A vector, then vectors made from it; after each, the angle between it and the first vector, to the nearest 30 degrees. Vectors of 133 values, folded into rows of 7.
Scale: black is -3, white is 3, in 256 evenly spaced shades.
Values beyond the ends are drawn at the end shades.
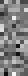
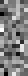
30 degrees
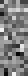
30 degrees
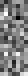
120 degrees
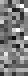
90 degrees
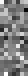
150 degrees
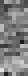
60 degrees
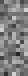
30 degrees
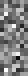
120 degrees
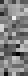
30 degrees
